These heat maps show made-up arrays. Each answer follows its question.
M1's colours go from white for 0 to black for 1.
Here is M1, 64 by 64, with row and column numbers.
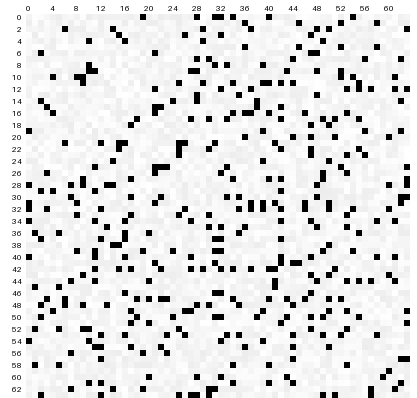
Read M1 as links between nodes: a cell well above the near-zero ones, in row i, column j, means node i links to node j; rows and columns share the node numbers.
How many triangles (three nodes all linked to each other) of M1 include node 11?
4
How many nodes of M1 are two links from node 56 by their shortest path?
9
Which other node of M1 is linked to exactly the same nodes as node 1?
node 5
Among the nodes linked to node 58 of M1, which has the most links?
node 53
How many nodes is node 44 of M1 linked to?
9
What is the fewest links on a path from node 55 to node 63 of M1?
2
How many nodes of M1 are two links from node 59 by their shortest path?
4
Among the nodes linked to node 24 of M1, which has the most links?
node 50
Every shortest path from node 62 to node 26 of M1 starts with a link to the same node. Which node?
node 31
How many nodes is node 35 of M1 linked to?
6
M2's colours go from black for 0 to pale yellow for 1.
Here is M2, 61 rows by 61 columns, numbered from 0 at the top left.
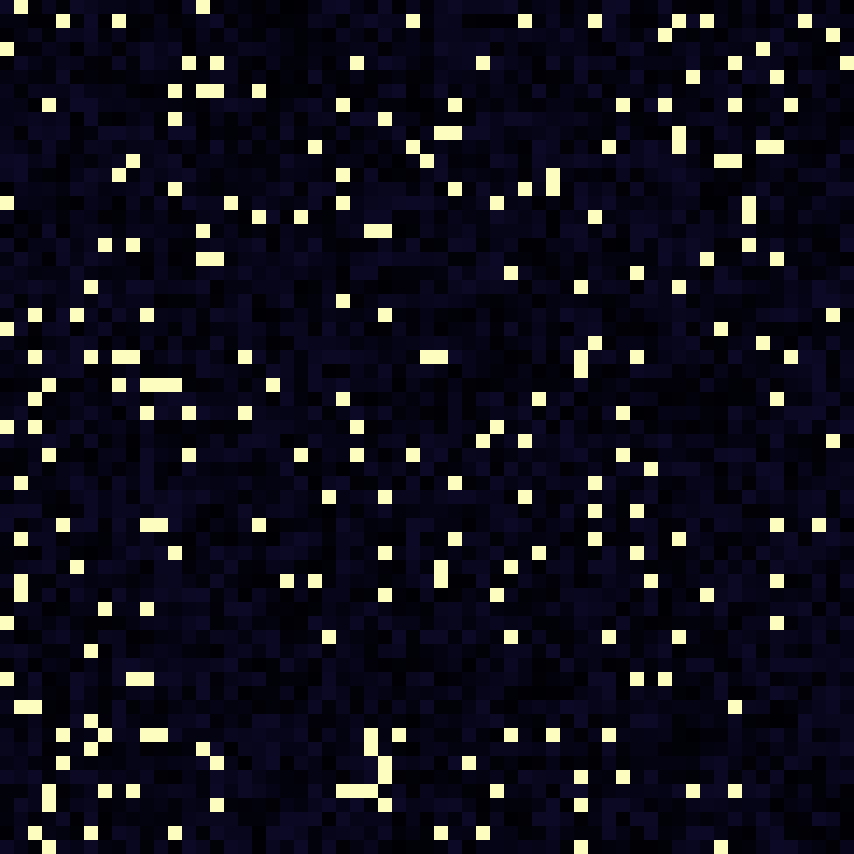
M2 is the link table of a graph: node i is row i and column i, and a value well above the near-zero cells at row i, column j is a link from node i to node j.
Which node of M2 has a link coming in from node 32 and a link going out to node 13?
node 29
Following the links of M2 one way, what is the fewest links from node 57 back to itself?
3
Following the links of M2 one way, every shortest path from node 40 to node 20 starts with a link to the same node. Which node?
node 5
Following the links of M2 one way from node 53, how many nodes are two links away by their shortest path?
8
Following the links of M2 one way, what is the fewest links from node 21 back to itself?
4
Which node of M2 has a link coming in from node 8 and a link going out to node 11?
node 27
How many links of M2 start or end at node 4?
10
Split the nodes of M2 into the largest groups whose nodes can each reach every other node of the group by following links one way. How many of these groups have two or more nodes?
1
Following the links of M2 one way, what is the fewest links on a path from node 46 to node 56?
6
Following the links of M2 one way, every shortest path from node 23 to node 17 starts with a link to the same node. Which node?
node 0
